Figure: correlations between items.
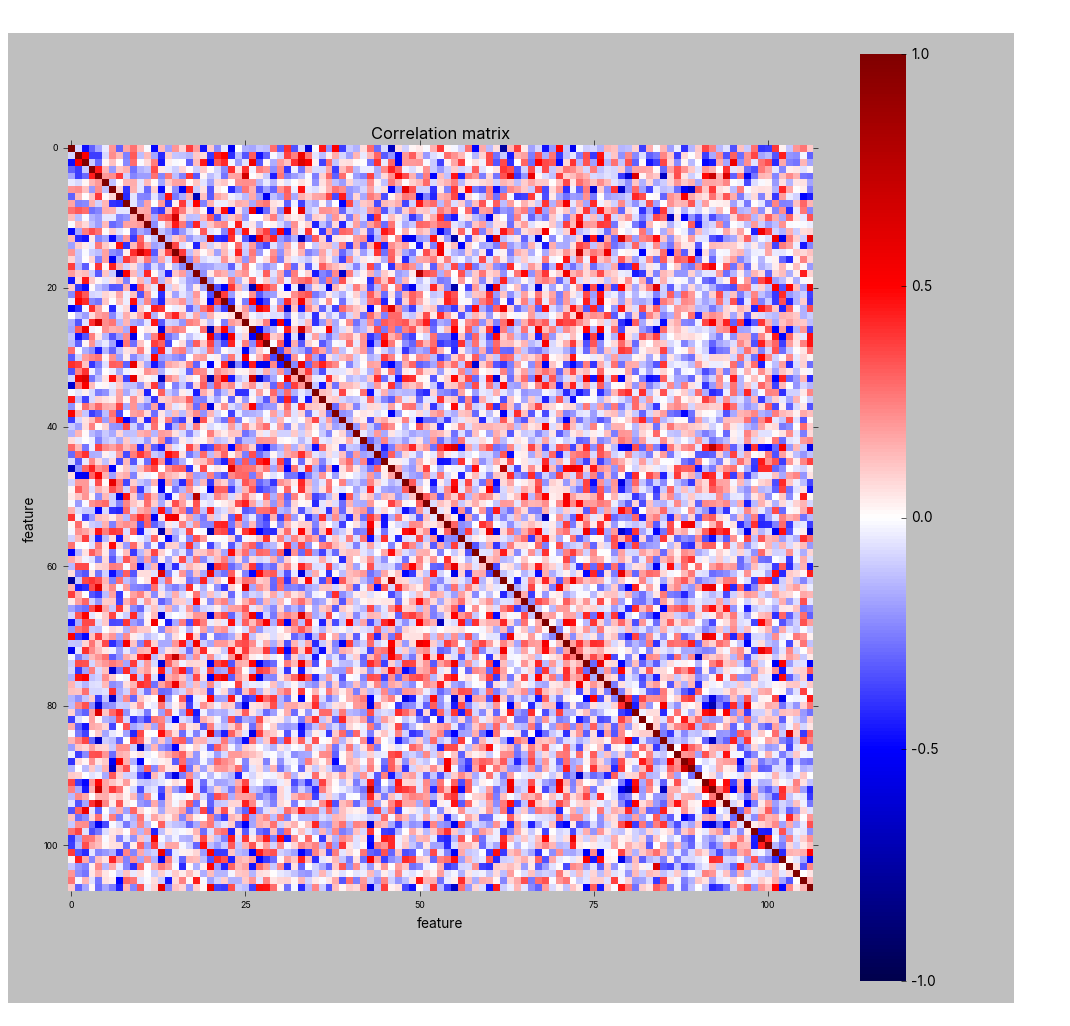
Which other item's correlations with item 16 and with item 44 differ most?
8
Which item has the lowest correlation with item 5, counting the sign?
97
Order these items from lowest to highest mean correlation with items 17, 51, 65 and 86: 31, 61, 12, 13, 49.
13, 61, 31, 12, 49
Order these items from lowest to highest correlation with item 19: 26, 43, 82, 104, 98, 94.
43, 98, 104, 94, 82, 26
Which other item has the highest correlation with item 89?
88
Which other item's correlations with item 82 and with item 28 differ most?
7
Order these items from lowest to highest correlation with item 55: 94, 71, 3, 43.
3, 71, 94, 43
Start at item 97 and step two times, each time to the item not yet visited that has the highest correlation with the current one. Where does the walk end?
85
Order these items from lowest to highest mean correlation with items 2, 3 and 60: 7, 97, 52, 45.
52, 97, 45, 7
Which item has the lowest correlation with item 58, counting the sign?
31
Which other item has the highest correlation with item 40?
68
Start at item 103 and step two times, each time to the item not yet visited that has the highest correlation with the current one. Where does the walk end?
20
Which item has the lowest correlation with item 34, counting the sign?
0
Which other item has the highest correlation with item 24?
73
